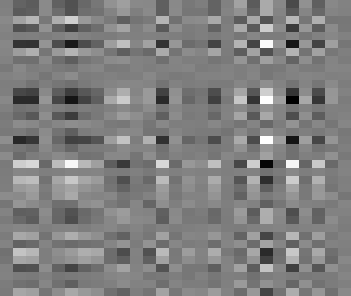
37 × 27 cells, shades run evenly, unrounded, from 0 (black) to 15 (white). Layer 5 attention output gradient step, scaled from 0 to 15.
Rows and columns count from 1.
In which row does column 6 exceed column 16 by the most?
21
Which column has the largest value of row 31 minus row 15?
6
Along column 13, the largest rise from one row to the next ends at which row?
7
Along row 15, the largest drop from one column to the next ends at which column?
20
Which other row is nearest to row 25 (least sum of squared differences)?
24
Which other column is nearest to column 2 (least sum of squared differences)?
13
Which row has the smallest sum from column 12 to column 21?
35
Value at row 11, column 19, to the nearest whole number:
8
